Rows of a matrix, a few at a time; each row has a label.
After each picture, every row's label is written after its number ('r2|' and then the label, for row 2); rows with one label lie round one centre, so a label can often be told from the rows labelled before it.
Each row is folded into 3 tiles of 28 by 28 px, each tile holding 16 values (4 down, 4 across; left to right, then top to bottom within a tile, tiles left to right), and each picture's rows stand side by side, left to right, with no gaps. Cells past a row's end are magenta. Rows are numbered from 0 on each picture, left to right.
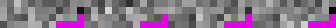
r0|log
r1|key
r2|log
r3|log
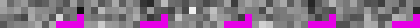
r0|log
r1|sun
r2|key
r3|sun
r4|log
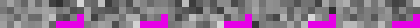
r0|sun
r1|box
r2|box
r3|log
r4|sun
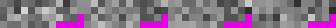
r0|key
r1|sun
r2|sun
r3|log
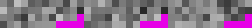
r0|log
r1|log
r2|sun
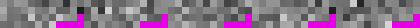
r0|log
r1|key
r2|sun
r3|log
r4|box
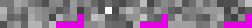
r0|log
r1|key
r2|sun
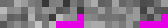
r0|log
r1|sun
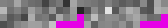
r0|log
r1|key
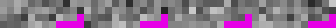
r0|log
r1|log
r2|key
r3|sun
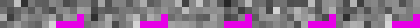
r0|box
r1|box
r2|sun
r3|key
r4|box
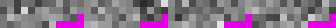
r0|key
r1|sun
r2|box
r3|log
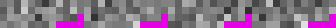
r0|key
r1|box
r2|log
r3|box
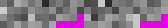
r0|log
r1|box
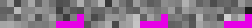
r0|sun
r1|box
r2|log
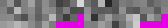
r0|sun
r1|box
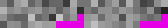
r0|log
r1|sun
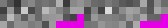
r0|key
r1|key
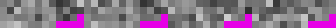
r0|sun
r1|sun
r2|log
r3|box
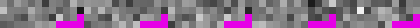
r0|log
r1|log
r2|log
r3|sun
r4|key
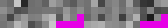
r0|box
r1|sun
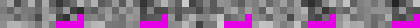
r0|sun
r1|sun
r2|box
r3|sun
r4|sun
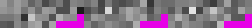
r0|log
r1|key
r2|key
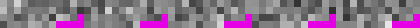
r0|log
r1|key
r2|box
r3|log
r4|box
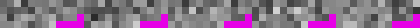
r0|box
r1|box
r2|key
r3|key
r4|sun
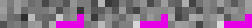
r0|log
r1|box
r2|box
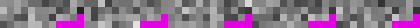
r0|log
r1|box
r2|sun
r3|log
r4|log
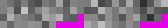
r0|key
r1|sun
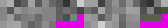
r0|sun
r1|sun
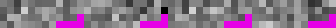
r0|key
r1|log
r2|key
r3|sun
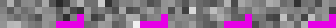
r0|sun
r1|box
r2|key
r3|log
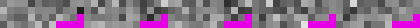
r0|log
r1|sun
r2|sun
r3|box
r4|box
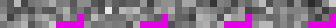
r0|box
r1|key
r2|log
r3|sun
